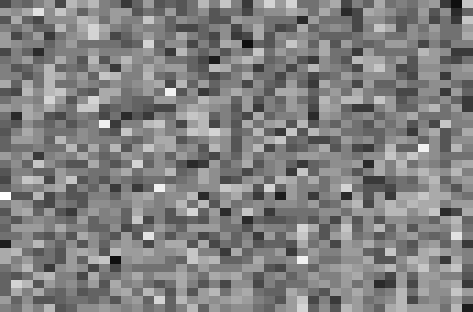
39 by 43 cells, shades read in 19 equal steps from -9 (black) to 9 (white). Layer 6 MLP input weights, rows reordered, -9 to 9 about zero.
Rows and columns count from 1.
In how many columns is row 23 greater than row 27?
17
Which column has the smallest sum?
29
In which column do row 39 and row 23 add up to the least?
35
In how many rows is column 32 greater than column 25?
26
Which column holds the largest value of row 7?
24
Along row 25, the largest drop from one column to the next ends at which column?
2
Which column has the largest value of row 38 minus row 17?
28
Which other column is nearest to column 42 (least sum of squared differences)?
32
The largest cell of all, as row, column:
25, 1
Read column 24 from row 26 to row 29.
1 1 -2 1
